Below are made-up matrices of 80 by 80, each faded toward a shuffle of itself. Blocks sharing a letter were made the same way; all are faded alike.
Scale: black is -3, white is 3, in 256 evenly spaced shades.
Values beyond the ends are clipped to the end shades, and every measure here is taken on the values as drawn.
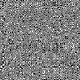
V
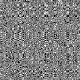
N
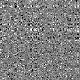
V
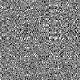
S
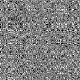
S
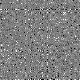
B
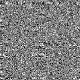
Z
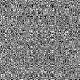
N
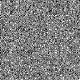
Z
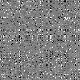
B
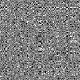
N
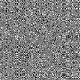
N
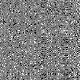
V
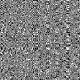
S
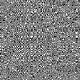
N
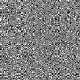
N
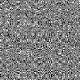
N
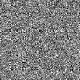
Z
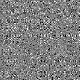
V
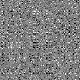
V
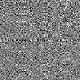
S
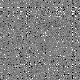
B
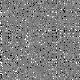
B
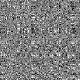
S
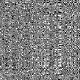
S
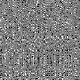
V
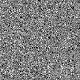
Z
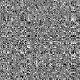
N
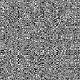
S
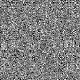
Z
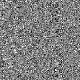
Z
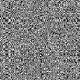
S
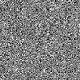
Z
